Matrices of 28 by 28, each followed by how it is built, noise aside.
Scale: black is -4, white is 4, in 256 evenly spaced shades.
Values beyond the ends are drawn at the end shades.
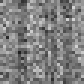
blocks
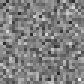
noise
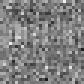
blocks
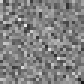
diagonal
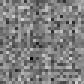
blocks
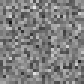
blocks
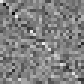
diagonal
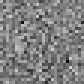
noise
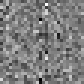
uneven columns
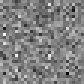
uneven columns
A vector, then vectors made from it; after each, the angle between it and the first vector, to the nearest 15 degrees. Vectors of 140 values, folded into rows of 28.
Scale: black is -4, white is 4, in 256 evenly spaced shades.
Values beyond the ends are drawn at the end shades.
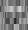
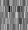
120 degrees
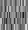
75 degrees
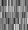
45 degrees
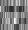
150 degrees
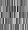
105 degrees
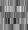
30 degrees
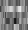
15 degrees
